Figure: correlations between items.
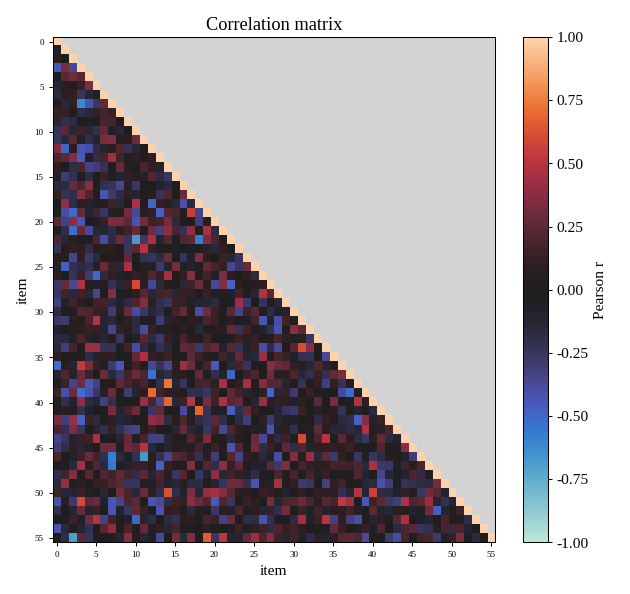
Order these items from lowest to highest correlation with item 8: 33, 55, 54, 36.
36, 33, 55, 54
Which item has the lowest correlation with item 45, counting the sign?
22
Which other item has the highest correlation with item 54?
7
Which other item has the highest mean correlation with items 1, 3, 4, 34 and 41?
51
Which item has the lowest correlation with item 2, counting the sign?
55
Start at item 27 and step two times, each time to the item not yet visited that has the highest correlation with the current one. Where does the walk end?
18
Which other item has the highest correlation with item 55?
19
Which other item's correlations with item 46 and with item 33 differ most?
11
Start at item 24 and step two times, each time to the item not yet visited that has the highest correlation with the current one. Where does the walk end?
14
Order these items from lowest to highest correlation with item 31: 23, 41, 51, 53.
23, 41, 51, 53
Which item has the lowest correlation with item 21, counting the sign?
2
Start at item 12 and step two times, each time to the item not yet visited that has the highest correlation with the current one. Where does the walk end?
43
